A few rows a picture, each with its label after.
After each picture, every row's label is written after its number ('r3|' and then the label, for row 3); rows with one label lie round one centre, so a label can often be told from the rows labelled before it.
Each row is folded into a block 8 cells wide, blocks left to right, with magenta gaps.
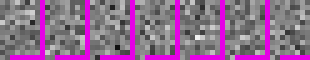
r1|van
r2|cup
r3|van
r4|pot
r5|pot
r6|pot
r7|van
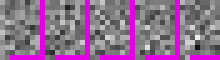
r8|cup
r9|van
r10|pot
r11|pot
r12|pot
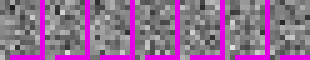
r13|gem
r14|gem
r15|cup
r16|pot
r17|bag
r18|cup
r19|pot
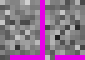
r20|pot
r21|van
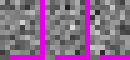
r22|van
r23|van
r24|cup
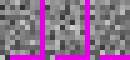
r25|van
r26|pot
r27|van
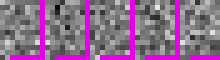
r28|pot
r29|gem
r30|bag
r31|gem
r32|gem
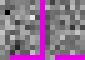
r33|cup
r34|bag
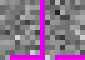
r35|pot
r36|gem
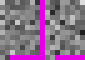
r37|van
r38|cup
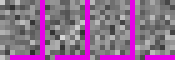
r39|van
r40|pot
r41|van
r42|cup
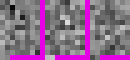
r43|gem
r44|bag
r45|pot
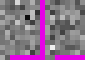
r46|van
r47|cup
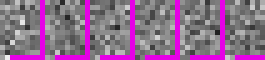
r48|bag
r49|gem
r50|bag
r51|pot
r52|cup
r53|bag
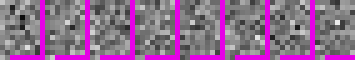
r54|gem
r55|bag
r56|cup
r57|bag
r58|gem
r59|cup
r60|bag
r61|bag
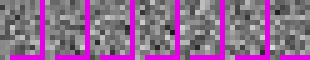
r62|pot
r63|cup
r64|cup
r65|cup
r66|gem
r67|gem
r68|cup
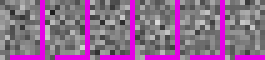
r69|gem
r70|cup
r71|van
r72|bag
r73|van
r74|van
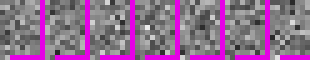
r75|bag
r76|cup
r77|van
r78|pot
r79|gem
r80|van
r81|bag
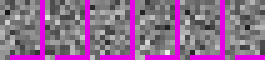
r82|cup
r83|gem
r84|van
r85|cup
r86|cup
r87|gem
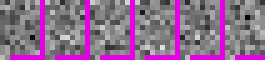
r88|bag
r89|pot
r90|pot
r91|cup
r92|bag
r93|gem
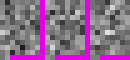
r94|cup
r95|cup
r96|gem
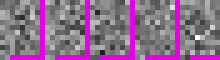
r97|gem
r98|cup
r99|cup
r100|bag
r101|pot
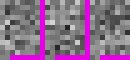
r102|cup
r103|van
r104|pot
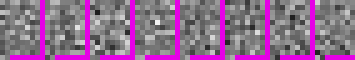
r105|van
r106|pot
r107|cup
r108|bag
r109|pot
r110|bag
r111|gem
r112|van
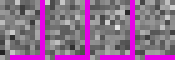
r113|van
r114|van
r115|van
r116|van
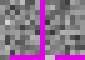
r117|cup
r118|bag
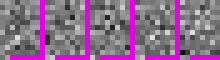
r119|pot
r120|bag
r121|van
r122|bag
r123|van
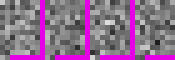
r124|van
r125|cup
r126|van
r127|cup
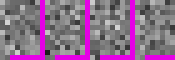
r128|cup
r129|van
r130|van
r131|cup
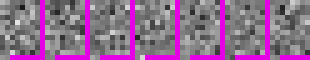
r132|van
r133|cup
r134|bag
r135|bag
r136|gem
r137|van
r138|gem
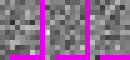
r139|pot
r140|cup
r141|gem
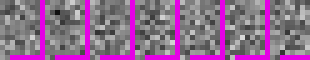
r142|cup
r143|gem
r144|pot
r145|pot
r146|van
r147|bag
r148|cup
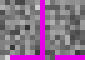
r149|bag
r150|van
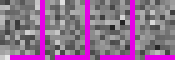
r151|bag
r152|van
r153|van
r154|van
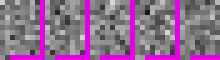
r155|van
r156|gem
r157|gem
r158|gem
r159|cup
